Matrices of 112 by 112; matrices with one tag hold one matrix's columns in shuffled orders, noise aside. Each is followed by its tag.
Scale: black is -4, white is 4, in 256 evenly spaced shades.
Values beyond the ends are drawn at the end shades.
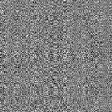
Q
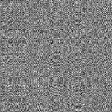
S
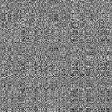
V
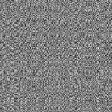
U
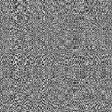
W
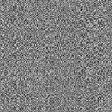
U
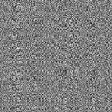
U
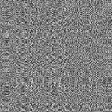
S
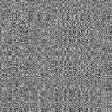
V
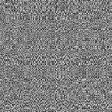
W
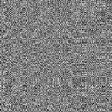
S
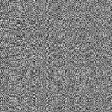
U
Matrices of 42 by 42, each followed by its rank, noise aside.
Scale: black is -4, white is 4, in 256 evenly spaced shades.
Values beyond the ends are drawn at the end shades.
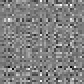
four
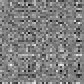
four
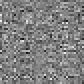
six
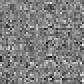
six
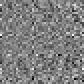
five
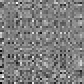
four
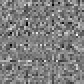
six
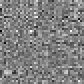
seven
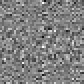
six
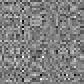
five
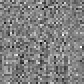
eight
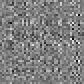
four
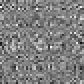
six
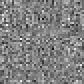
seven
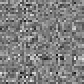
five
